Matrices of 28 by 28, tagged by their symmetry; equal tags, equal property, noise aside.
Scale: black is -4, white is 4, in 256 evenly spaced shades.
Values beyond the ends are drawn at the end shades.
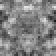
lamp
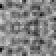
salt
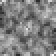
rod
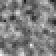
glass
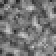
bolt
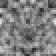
lamp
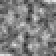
rod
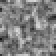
rod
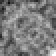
bolt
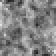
rod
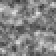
rod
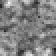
rod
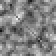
bolt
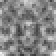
lamp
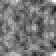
salt
